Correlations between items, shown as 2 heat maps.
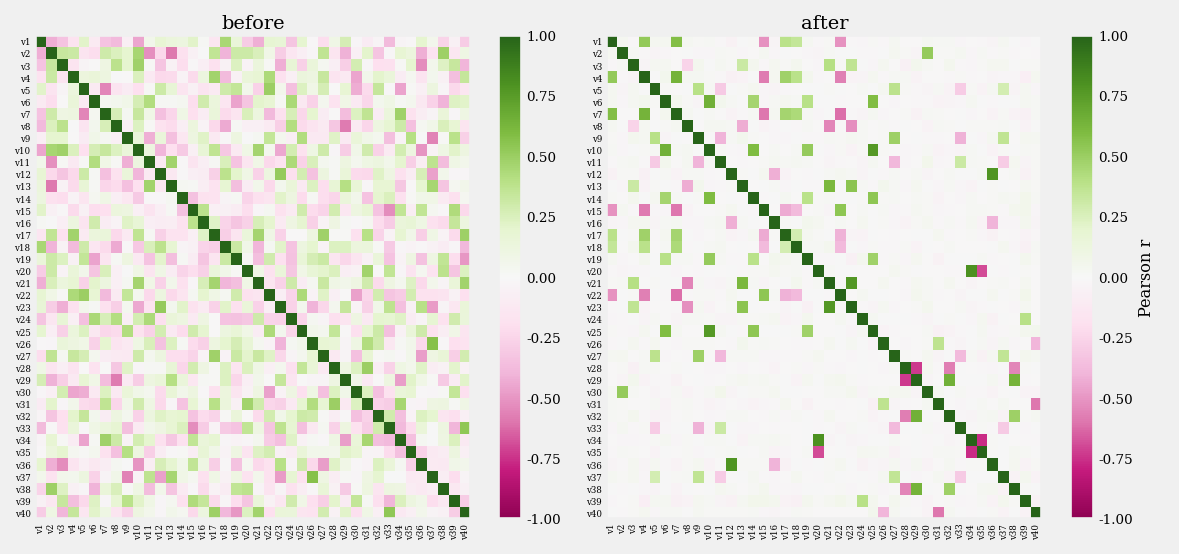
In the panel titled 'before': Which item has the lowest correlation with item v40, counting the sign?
v19
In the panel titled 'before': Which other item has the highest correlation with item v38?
v2
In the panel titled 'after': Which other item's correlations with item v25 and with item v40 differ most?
v10
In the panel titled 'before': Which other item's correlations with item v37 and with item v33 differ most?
v23
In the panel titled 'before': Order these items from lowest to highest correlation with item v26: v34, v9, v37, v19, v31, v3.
v9, v34, v3, v19, v31, v37
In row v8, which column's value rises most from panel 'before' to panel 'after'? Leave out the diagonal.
v29
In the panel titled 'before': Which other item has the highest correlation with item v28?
v31
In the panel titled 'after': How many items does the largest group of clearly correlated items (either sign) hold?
7
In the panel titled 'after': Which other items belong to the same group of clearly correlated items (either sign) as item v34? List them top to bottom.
v20, v35
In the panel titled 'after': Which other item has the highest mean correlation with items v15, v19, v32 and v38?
v29
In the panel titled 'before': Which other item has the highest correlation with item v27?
v17
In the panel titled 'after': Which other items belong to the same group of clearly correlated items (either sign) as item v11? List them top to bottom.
v5, v9, v27, v33, v37
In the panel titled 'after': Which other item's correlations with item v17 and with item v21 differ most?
v23
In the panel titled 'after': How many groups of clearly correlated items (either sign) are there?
10
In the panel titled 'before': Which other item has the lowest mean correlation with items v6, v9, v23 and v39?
v37
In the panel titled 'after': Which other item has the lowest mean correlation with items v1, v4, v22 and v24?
v15
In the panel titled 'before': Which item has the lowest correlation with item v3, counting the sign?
v36
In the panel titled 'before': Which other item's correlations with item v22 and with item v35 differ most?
v30
